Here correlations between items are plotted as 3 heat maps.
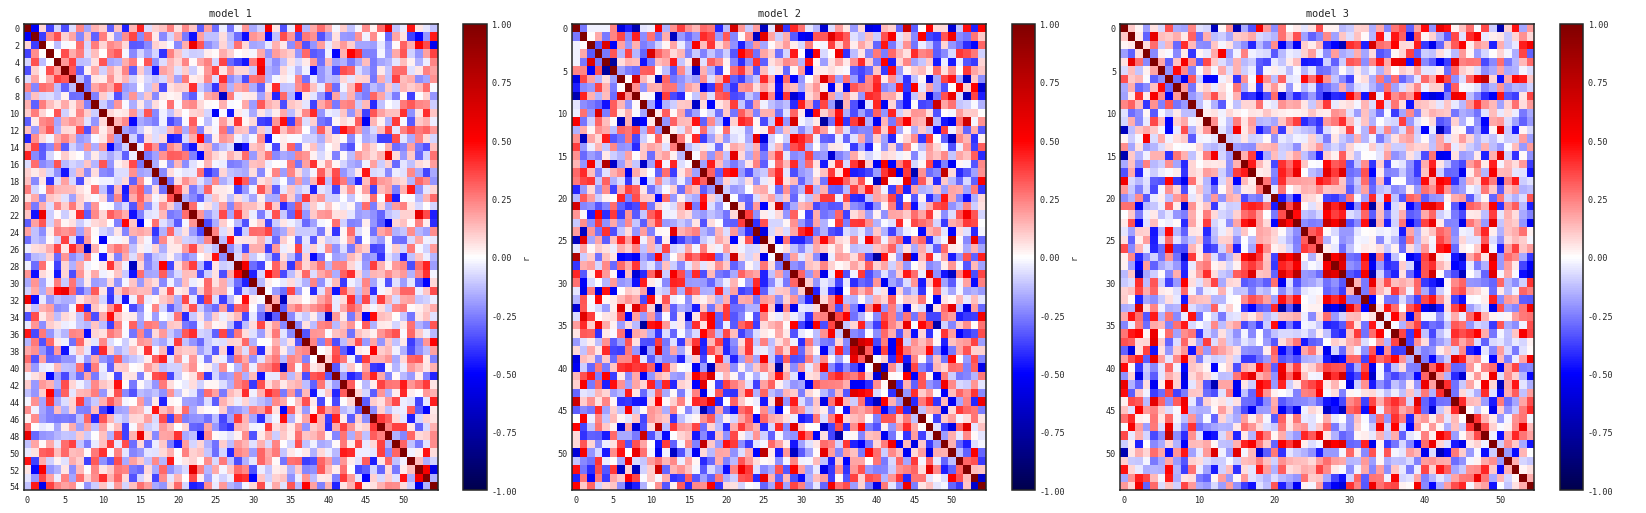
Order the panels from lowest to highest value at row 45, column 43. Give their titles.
model 1, model 3, model 2
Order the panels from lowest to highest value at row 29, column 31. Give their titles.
model 3, model 2, model 1
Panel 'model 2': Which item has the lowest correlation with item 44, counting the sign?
40
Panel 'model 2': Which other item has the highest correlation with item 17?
49
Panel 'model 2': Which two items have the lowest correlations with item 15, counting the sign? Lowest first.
34, 54
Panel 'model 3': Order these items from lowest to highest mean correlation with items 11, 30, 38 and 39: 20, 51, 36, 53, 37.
51, 53, 36, 37, 20
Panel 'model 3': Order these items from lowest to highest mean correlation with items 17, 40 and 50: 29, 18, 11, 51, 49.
18, 51, 11, 49, 29
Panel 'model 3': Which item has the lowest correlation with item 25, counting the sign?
4
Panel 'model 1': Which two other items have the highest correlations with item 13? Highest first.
23, 49
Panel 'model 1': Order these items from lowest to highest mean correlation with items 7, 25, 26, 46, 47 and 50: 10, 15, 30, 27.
27, 30, 15, 10
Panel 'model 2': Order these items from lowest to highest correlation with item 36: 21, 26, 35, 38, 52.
52, 38, 35, 26, 21
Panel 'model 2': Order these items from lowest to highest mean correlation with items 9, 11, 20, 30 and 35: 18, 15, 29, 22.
15, 18, 22, 29
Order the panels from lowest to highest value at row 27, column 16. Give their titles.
model 1, model 2, model 3
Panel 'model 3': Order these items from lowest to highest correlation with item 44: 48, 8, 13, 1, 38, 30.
48, 38, 13, 30, 1, 8
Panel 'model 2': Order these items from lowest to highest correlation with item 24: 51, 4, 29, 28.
28, 51, 29, 4
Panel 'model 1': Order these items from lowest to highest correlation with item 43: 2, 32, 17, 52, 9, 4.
4, 17, 52, 2, 9, 32
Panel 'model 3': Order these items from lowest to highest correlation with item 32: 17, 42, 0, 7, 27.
7, 0, 42, 17, 27
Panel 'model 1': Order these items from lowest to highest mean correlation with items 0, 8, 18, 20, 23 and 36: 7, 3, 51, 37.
3, 37, 7, 51
